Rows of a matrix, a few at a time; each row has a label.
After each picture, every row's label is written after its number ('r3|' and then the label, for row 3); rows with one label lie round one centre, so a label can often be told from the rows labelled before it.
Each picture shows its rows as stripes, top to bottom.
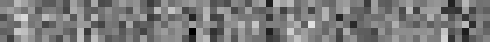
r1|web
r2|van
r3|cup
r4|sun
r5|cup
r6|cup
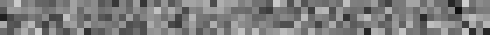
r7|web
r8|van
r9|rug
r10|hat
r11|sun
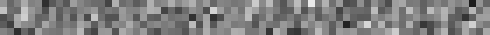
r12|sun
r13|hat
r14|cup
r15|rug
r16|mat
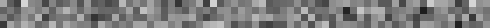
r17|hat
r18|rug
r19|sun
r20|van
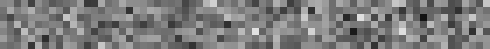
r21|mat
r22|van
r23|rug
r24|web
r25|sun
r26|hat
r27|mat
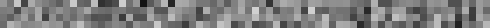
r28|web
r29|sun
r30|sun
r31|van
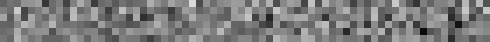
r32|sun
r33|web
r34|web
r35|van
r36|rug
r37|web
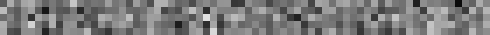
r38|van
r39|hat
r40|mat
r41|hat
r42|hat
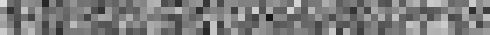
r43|hat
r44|sun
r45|mat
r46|hat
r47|hat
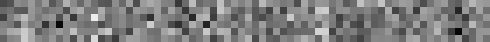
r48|rug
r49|van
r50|cup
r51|hat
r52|van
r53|cup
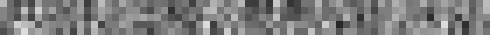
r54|mat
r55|mat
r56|mat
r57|cup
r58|cup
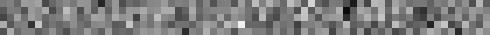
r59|sun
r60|rug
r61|rug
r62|mat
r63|van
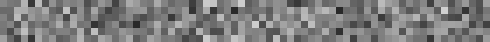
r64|mat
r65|cup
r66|web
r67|sun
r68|cup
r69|mat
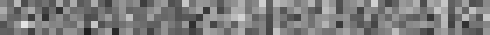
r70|web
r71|hat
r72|mat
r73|cup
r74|mat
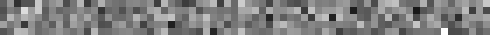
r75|mat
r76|sun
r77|van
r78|web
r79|cup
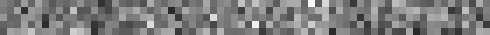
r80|sun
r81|web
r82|hat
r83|sun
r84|van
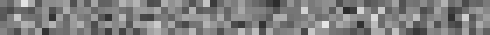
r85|cup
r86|rug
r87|web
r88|van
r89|sun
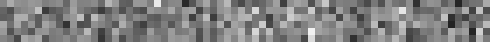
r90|van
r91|sun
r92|cup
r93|web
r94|sun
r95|sun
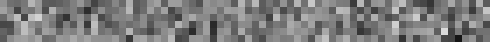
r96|sun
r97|mat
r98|web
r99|cup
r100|cup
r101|van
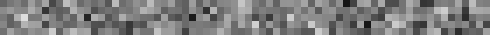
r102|rug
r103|hat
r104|cup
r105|sun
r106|van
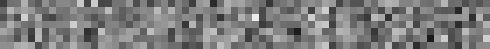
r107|cup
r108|van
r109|sun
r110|van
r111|mat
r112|mat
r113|van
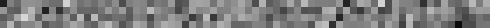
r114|rug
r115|hat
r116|cup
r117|van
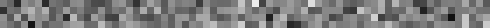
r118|sun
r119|rug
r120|web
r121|mat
